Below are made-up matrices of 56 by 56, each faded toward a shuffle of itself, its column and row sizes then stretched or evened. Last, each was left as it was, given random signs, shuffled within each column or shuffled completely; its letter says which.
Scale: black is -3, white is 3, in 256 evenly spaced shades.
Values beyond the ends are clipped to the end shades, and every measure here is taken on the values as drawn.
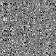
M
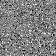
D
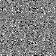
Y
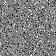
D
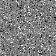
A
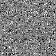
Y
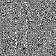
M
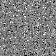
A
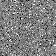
D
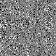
Y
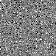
M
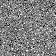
D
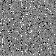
A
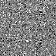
Y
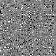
M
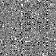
M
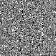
A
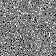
D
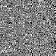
M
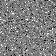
D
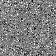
D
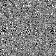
Y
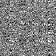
M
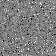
D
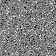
D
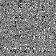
M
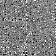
Y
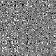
M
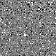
Y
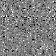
M
